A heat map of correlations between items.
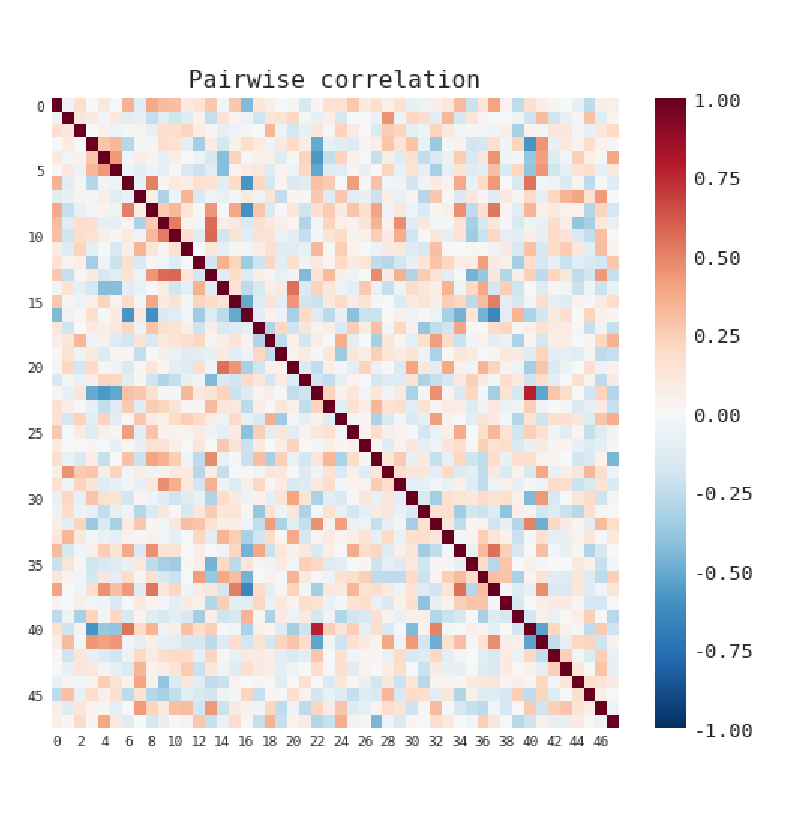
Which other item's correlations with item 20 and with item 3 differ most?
14
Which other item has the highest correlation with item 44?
7
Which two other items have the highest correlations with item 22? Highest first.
40, 32
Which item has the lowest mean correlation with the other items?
16
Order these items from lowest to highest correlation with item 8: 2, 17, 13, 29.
2, 29, 17, 13
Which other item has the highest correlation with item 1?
28
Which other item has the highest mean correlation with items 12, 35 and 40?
22
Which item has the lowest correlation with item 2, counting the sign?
39
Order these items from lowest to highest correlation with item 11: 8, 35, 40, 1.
1, 35, 8, 40
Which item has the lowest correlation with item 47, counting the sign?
27
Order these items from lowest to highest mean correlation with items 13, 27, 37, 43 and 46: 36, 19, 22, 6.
36, 19, 22, 6
